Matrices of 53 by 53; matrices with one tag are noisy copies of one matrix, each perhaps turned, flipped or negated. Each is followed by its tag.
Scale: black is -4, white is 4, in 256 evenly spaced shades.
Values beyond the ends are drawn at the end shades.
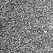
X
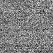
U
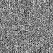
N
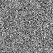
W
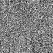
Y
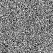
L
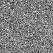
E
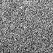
X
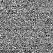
U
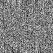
N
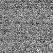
U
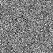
W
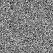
E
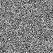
W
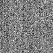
U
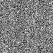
L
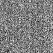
U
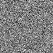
W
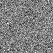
E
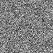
W
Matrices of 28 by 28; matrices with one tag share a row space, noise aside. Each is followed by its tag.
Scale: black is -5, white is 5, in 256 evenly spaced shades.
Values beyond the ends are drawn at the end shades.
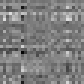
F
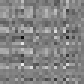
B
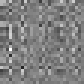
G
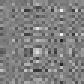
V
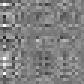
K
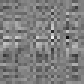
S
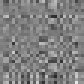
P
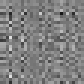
G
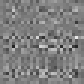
P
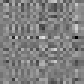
P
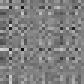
G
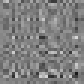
P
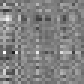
K
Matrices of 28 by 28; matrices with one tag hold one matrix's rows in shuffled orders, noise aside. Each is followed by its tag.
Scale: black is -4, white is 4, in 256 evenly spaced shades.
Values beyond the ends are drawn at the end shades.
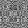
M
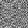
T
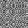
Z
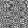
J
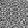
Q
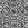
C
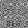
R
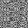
J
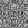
C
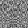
M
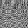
T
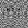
R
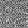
Z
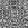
C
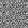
Z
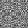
T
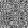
J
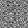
R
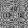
J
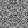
M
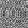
Z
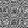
C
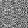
T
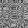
C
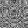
C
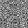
M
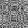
C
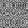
Z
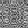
C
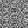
C
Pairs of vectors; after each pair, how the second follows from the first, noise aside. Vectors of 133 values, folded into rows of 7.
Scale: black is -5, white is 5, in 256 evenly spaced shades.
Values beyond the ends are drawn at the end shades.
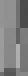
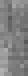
reversed, negated, shrunk.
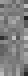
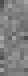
reversed, shrunk.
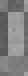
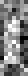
reversed, scaled up.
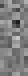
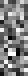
reversed, negated, scaled up.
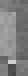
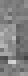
partly zeroed.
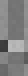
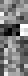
reversed, negated, scaled up.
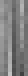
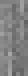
shrunk.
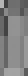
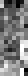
reversed, negated, scaled up.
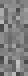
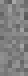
reversed, shrunk.
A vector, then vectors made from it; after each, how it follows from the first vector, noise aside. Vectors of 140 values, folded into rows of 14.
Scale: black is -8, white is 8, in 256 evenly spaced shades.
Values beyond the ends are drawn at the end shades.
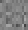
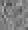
reversed.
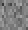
reversed.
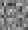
reversed, scaled up.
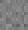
shrunk.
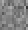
wrapped around.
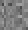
reversed.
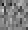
reversed, scaled up.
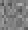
reversed.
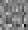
scaled up.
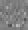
negated, partly zeroed.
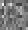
reversed, negated, scaled up.
